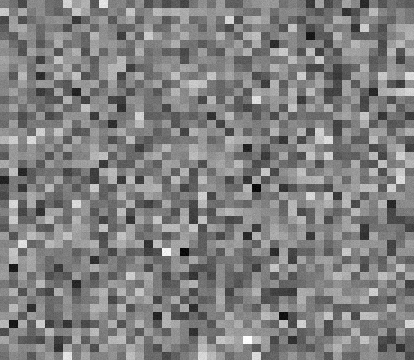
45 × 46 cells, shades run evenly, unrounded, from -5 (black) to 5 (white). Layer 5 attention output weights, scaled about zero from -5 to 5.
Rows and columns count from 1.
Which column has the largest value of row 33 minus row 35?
22
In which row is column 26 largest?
3
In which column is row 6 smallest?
31
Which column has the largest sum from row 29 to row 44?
39
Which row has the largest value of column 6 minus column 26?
28
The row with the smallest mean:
15
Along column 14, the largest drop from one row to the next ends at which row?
10
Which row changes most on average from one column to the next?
41
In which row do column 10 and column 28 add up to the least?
23
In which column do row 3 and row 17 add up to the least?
9
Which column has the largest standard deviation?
29
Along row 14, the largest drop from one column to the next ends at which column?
14
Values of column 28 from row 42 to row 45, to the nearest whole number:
1 5 0 0
